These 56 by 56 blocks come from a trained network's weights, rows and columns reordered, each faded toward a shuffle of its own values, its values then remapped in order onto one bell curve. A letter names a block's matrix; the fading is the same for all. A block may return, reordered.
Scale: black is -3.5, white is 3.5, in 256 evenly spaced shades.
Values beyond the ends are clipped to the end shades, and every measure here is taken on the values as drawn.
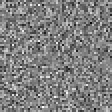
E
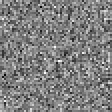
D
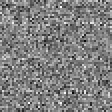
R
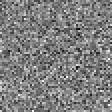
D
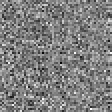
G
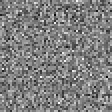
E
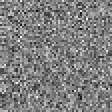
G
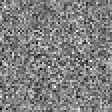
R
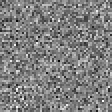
E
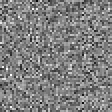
D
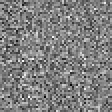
E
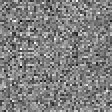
E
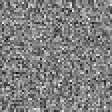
G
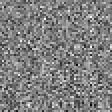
E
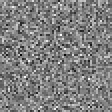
E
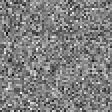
D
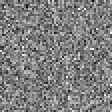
R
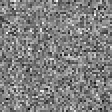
R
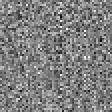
G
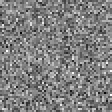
R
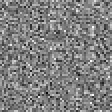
G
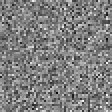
E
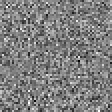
E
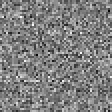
R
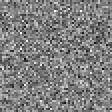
D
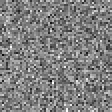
R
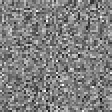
G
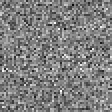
R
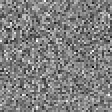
E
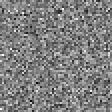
R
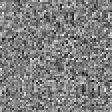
E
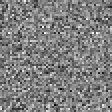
R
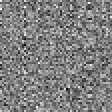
G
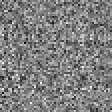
E
